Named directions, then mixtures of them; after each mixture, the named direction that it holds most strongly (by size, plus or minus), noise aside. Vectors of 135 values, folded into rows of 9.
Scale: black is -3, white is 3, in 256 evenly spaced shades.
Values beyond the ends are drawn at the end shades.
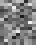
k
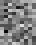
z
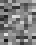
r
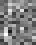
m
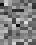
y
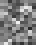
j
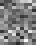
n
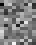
y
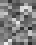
j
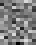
n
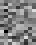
z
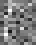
m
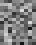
j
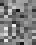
m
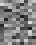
k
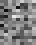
r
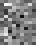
m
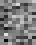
r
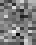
n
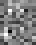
m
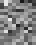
y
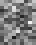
k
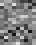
n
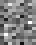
k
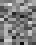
k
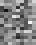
k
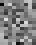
y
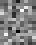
j
